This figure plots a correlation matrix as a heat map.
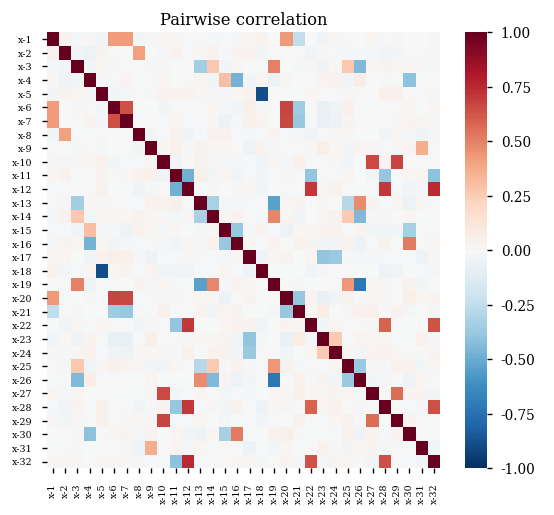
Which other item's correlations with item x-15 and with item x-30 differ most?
x-16
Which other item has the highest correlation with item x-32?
x-12
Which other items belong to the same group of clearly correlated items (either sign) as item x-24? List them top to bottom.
x-17, x-23
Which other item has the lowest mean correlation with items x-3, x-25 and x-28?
x-26
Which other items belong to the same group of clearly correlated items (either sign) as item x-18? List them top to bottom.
x-5
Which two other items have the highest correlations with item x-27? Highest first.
x-10, x-29
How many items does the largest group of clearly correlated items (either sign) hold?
6
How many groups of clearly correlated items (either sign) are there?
9
